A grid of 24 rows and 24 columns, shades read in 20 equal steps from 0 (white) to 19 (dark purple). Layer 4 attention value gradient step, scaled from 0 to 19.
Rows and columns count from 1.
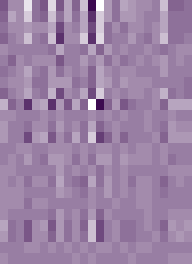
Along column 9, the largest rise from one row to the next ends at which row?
10
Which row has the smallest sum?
1
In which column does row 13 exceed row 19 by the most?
13
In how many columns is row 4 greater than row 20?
9
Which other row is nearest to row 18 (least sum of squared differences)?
11
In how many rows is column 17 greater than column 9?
7
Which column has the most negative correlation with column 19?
20
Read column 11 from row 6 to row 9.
8 9 10 7
